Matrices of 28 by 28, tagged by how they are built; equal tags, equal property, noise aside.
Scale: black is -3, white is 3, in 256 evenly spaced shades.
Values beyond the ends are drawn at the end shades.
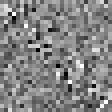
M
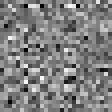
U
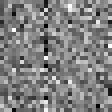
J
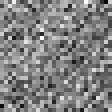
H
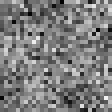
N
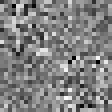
M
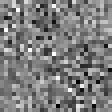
M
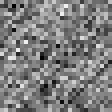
H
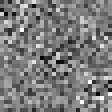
M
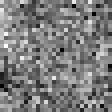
N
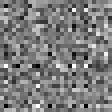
U
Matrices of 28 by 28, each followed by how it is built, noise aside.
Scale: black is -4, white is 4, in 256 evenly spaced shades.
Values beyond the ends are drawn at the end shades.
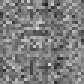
blocks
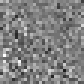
lower triangular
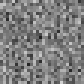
blocks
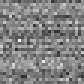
blocks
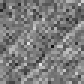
Hankel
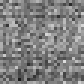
blocks
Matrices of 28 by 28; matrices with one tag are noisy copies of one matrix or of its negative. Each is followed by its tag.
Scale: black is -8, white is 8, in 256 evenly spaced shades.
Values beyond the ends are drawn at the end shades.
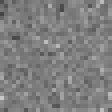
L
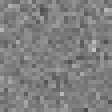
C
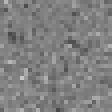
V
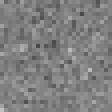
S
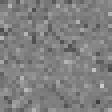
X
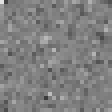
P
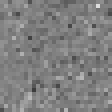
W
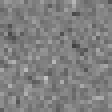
V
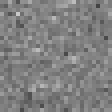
W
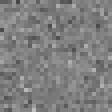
X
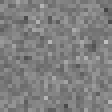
C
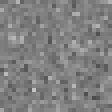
V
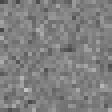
X
